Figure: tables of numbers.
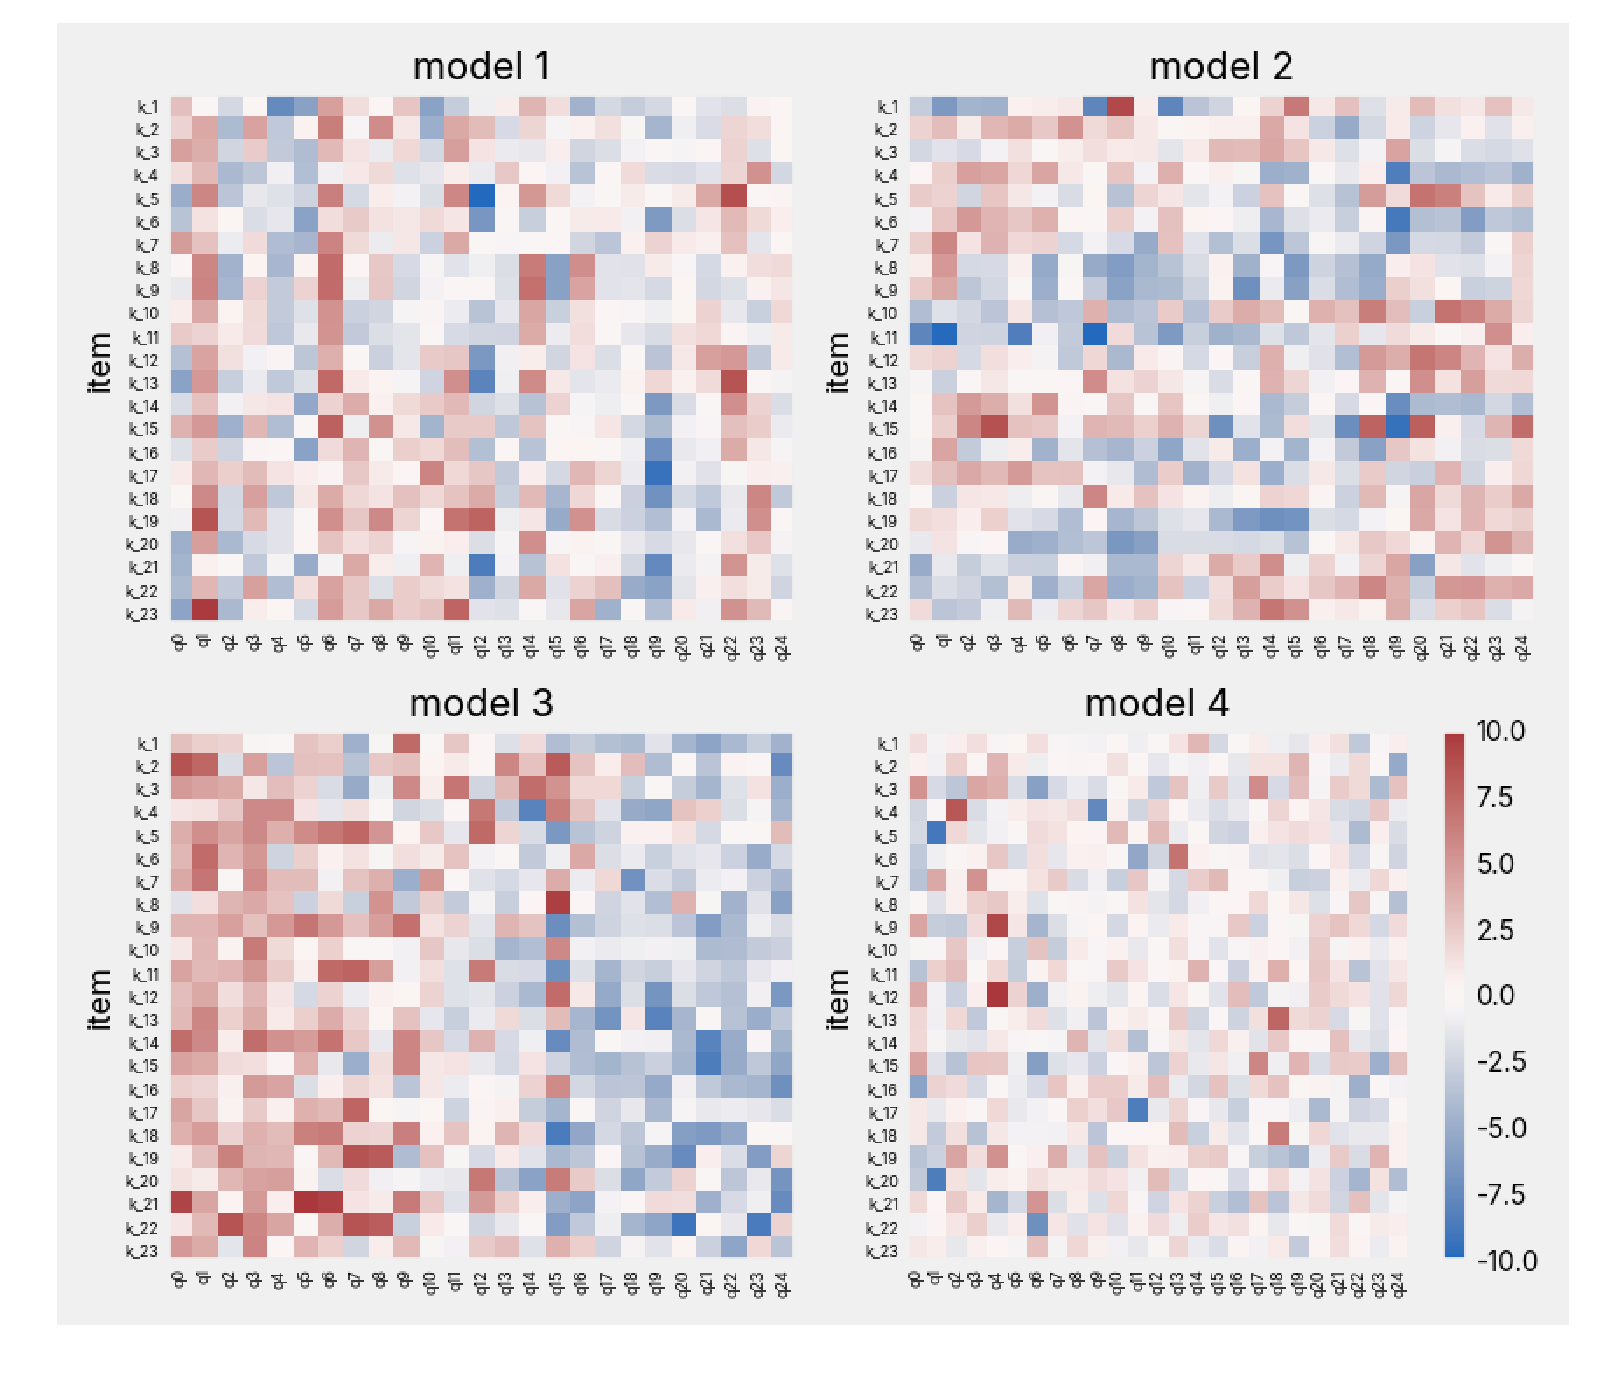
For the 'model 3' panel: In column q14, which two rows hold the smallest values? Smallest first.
k_4, k_20
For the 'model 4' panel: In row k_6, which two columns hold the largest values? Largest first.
q13, q4
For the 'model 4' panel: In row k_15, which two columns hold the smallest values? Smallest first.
q6, q23
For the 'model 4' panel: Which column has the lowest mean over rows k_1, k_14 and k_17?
q11
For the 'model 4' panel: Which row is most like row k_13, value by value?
k_18
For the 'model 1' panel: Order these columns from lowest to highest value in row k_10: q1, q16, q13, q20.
q13, q20, q16, q1
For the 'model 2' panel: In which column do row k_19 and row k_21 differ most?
q14
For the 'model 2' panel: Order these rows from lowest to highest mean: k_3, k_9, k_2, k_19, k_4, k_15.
k_9, k_19, k_4, k_3, k_2, k_15
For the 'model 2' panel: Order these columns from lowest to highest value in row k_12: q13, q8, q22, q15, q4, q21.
q8, q13, q15, q4, q22, q21
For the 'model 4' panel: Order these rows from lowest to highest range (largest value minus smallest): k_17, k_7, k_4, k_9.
k_7, k_17, k_9, k_4
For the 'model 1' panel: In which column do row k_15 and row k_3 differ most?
q8
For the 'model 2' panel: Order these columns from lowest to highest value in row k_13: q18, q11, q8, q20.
q11, q8, q18, q20
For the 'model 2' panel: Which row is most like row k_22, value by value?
k_10
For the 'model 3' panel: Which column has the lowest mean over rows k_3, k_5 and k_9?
q21
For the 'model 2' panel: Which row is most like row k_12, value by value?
k_5
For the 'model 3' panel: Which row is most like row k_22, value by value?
k_19
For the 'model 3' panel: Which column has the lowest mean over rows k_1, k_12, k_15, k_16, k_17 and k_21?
q24
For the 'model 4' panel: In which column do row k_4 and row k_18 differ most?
q2
